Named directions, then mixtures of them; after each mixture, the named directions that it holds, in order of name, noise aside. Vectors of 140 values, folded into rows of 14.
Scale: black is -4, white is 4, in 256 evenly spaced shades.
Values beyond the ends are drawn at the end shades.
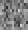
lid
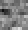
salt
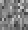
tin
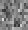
lid, salt, tin.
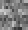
lid, salt.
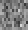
lid.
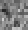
lid, salt, tin.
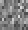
tin.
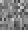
tin.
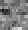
salt.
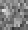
lid, salt.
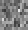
lid, salt, tin.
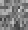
lid, salt, tin.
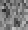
lid, salt.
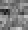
salt.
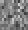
tin.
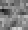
salt.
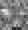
lid, salt.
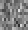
lid, salt, tin.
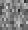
lid.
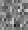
lid, tin.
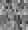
lid, salt, tin.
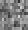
salt, tin.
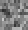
lid, salt, tin.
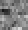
salt.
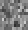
lid, salt, tin.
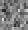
lid, salt, tin.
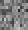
lid, salt, tin.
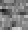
salt.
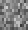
lid.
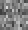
lid, salt.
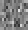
lid, tin.
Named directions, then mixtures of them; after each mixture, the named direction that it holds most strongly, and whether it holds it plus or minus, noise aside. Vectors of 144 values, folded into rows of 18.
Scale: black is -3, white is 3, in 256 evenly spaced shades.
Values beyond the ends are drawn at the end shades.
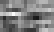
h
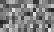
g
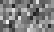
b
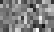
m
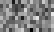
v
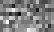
b, plus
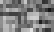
h, minus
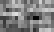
h, plus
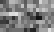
h, plus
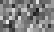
b, plus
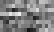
h, plus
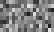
g, plus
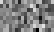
m, minus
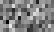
b, minus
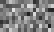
g, plus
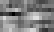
h, minus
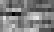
h, minus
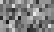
b, minus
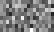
v, minus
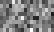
v, minus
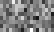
v, minus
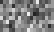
b, plus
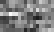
h, plus
